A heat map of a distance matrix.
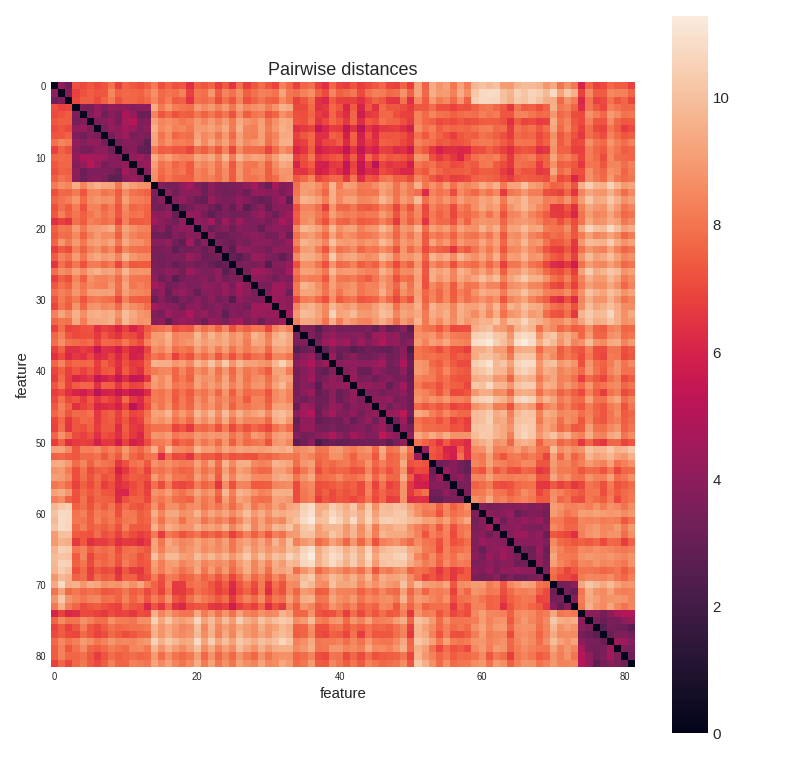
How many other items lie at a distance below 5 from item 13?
10
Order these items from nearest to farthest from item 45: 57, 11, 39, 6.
39, 11, 6, 57
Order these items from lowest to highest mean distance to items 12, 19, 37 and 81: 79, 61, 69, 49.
49, 79, 69, 61
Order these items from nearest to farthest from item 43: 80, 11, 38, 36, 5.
38, 36, 11, 5, 80
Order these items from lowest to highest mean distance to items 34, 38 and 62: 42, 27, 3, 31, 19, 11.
42, 11, 3, 19, 27, 31
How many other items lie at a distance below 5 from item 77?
7
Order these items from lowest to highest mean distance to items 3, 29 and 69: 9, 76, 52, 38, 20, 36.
9, 20, 52, 38, 76, 36
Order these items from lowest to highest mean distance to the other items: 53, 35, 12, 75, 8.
12, 8, 35, 53, 75
